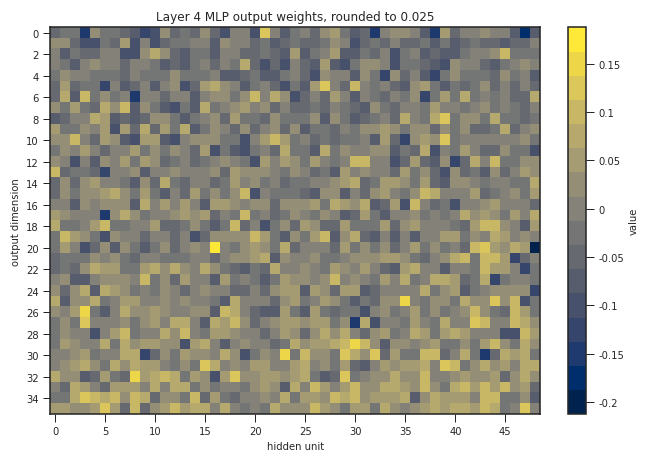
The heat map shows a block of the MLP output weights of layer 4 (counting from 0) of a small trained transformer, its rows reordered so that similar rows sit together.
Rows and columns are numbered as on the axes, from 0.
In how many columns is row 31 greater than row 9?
32
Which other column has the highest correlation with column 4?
35
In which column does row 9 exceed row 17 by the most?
5
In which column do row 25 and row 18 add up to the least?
47
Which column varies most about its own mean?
30
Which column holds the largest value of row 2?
45
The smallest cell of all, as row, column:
20, 48
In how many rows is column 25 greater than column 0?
13
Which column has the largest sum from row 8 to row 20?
44
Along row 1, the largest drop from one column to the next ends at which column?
8
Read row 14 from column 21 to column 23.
-0.025 0 -0.05
